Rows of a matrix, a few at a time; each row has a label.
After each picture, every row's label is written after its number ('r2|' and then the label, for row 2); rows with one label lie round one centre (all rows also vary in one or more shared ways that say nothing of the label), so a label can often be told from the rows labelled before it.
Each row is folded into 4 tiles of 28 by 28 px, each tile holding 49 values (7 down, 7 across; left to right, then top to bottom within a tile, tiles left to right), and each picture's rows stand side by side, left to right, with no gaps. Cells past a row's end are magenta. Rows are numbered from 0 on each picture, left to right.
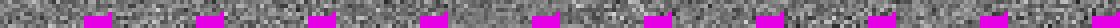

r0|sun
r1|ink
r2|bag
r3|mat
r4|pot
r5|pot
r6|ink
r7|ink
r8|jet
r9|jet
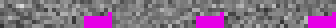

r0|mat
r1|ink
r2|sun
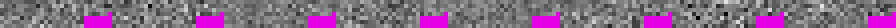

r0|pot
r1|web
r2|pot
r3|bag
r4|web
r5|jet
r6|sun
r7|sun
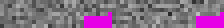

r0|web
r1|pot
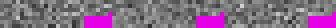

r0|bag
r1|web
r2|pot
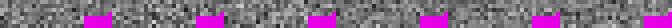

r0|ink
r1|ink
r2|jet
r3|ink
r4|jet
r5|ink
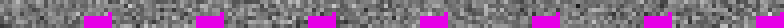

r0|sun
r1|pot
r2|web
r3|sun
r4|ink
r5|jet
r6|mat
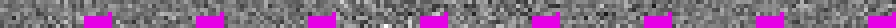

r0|sun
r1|pot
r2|sun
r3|web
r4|sun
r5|sun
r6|sun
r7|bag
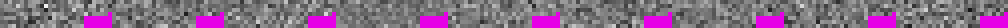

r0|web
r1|web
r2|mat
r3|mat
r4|bag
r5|ink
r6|web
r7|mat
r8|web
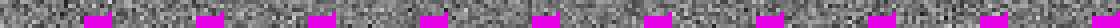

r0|jet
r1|pot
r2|jet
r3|ink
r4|bag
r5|sun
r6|ink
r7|jet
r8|mat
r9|bag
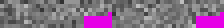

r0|pot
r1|ink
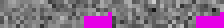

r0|sun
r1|sun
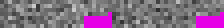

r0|web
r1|sun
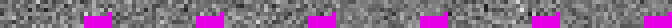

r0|sun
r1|ink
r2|jet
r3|bag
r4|mat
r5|bag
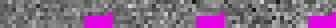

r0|sun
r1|web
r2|sun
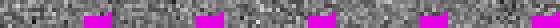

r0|web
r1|ink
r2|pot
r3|jet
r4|bag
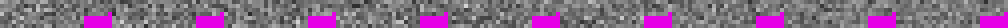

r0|bag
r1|ink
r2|ink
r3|sun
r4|web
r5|web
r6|mat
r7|mat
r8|web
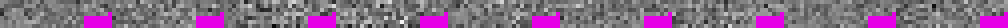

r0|ink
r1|jet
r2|bag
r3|bag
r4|bag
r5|jet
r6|sun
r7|sun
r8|ink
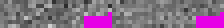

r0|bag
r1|jet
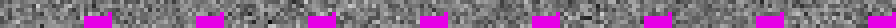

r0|jet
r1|jet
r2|sun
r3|web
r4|bag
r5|mat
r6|bag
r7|jet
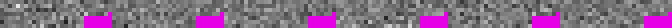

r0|pot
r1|web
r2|mat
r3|bag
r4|web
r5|web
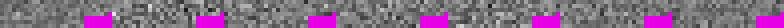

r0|sun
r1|pot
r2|mat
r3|mat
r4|web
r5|bag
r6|pot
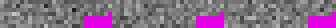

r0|ink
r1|ink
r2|jet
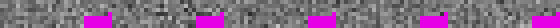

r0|sun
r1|web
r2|mat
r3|jet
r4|mat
